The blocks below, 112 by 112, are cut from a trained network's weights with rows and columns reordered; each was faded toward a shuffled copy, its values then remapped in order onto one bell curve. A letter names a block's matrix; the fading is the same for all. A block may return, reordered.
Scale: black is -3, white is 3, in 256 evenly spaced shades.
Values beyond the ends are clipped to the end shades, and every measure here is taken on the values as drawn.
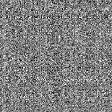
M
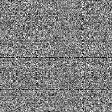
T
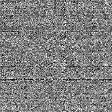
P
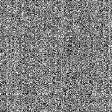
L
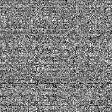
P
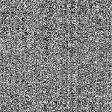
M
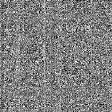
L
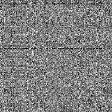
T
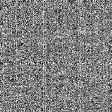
L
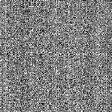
L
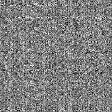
M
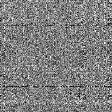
T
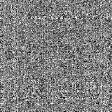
M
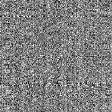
M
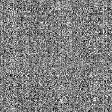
L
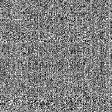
L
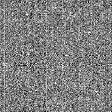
L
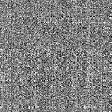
M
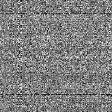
T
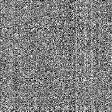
L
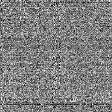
P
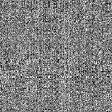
M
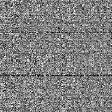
T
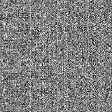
L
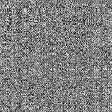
M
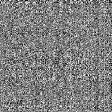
L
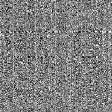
L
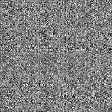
M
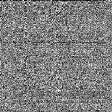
T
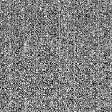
L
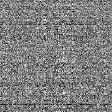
P
